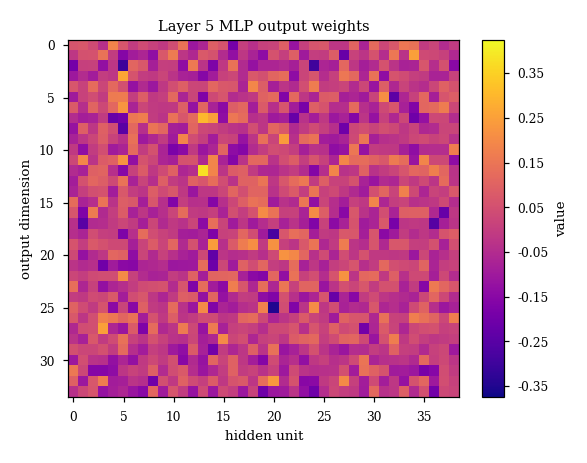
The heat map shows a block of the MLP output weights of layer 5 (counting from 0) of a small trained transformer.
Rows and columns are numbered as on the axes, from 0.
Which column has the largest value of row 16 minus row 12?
24
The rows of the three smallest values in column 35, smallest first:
31, 23, 7
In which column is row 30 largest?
29
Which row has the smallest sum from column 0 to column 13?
21
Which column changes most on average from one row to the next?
14
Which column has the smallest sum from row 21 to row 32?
33
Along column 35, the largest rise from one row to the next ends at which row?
32
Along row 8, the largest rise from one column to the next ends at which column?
6
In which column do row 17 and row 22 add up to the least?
36
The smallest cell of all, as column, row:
20, 25
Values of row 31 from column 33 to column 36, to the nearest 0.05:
-0.1 -0.1 -0.2 -0.15
